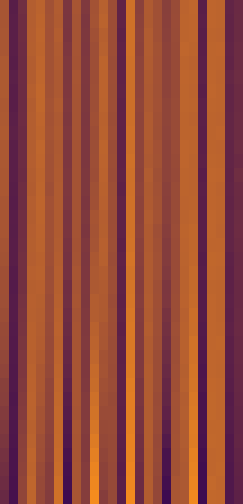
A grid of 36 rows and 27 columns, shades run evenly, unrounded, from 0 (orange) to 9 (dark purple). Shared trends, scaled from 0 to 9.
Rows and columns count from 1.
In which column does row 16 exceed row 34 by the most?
11
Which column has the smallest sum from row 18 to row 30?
15
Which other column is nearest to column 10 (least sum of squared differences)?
3
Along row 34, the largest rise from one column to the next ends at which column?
23
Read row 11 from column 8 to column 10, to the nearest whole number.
6 4 6
